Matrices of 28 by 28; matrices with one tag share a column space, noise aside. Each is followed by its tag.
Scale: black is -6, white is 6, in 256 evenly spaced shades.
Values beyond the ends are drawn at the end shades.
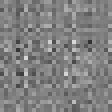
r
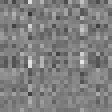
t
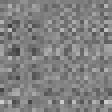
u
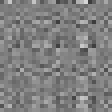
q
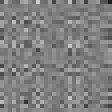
q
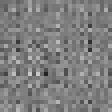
r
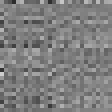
q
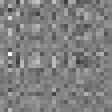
t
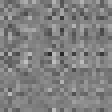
t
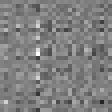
u
